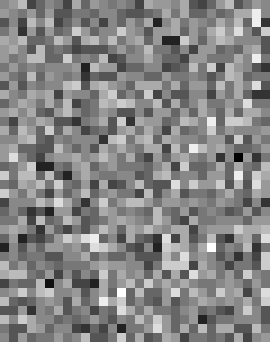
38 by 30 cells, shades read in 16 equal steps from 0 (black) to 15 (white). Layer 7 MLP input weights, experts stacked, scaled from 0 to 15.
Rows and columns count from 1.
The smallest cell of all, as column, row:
27, 18
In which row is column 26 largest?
14
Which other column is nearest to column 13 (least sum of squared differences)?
2
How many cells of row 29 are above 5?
22
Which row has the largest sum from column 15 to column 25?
17
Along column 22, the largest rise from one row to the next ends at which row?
31
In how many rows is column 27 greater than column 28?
19
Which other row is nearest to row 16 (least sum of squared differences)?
38
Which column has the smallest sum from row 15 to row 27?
5
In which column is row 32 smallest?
6
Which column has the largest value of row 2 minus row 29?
29
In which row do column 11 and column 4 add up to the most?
28
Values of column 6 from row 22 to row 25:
4 9 2 6
